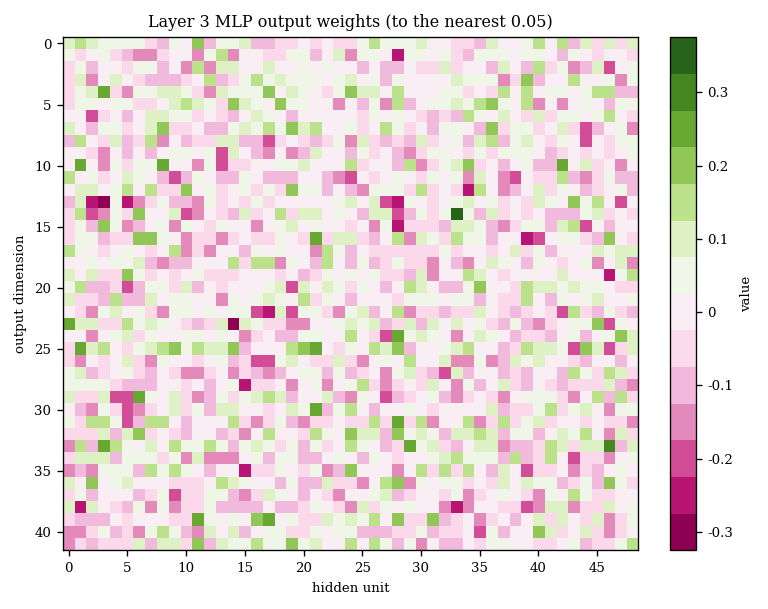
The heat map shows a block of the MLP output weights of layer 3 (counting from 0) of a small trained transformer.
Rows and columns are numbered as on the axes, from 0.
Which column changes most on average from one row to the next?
46
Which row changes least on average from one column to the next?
6
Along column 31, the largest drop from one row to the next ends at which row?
40
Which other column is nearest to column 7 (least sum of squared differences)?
30
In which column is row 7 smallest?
44
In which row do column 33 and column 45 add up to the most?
14
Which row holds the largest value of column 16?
39
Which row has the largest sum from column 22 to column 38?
32
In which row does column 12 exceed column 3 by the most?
13
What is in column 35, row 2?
0
